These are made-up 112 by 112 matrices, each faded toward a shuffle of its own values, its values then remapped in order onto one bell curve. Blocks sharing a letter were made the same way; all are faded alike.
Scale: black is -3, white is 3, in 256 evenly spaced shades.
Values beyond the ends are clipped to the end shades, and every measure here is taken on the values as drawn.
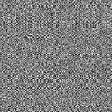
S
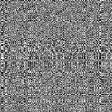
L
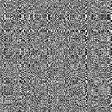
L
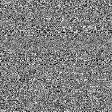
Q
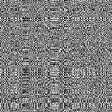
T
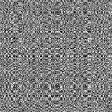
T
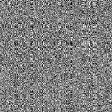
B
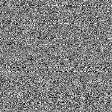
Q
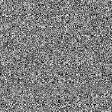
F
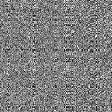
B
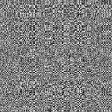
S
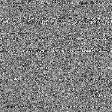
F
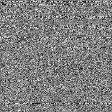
Q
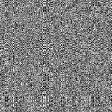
B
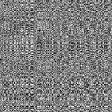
S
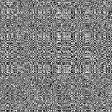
T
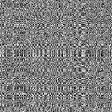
T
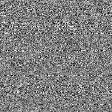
Q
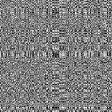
T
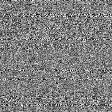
Q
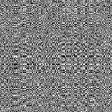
T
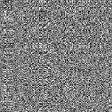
B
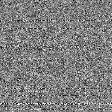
F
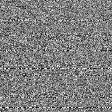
Q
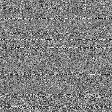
Q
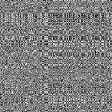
T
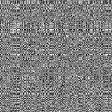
T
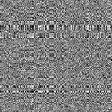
T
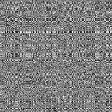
T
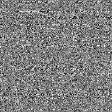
F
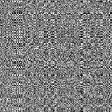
S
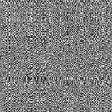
L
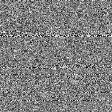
Q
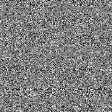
F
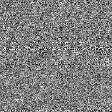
F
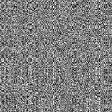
B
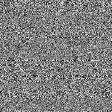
Q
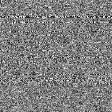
Q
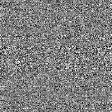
F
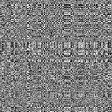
S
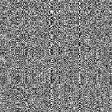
B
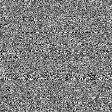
Q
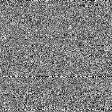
F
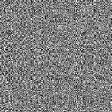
B
